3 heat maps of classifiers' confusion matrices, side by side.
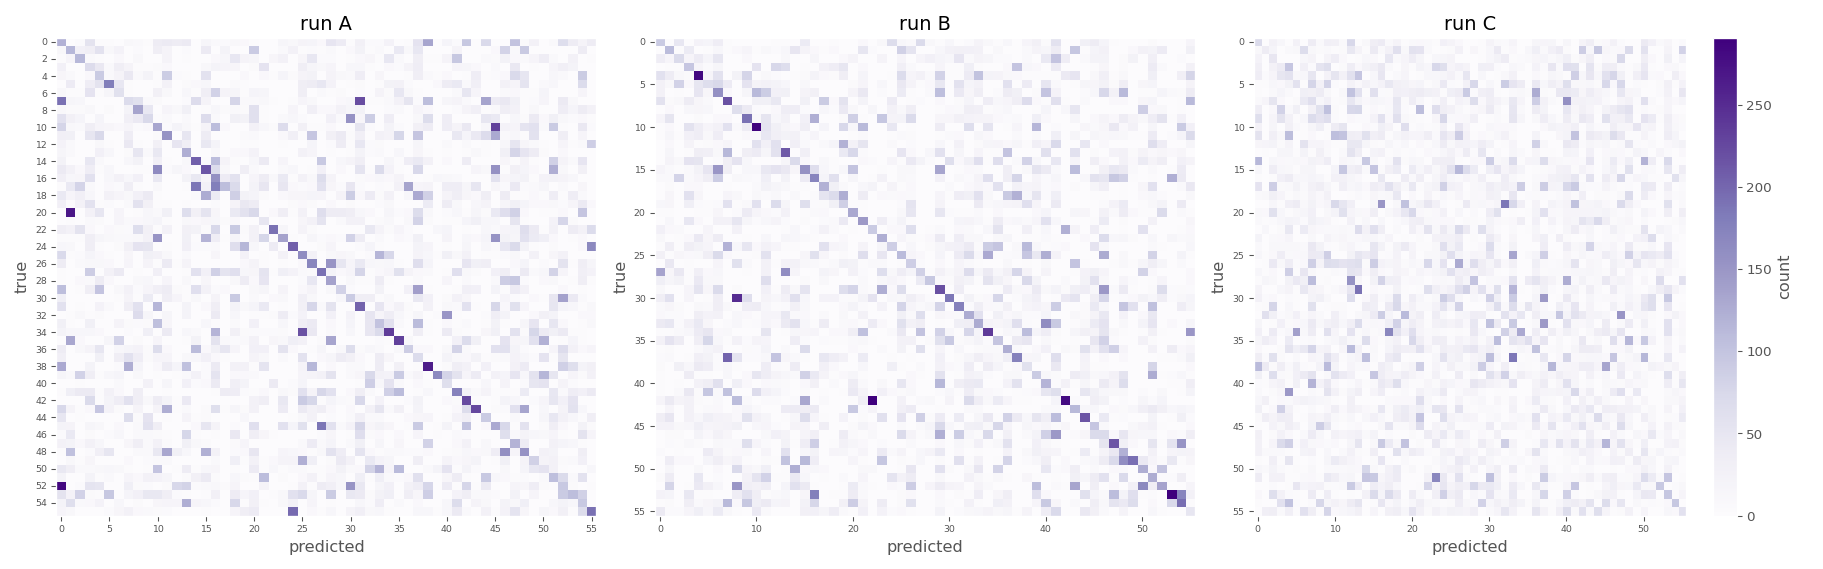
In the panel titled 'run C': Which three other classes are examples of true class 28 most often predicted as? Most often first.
12, 40, 7
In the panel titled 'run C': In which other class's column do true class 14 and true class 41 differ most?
4
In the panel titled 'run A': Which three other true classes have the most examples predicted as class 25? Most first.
34, 49, 42
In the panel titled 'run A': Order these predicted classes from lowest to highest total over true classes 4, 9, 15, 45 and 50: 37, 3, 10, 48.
3, 48, 37, 10
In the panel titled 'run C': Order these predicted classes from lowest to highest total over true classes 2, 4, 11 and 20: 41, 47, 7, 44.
44, 7, 47, 41
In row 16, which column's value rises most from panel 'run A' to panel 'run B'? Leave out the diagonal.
53
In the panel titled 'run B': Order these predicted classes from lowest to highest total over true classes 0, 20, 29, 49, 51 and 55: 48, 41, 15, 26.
26, 41, 15, 48
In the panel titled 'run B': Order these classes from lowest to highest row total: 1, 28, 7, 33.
28, 1, 7, 33
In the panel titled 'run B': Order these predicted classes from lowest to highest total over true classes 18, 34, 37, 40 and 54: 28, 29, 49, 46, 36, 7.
28, 49, 46, 36, 29, 7
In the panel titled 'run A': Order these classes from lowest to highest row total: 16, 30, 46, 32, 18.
46, 32, 30, 16, 18
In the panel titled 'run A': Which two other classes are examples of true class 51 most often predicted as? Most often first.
21, 44
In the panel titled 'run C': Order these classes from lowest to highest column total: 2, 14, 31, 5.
5, 14, 31, 2
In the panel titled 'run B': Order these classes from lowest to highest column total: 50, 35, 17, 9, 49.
49, 17, 50, 35, 9
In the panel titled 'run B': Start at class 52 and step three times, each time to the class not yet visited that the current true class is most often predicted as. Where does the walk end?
38
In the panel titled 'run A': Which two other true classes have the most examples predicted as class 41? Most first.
2, 36
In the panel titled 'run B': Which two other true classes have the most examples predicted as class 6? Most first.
15, 16
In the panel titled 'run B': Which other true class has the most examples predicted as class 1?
52
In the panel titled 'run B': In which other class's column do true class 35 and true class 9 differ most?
16
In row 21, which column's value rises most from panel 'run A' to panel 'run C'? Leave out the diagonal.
44
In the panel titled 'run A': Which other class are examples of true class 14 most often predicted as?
16
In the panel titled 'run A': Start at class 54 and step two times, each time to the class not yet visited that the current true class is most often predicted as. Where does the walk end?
47
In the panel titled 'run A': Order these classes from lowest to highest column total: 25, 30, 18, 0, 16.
30, 18, 25, 16, 0
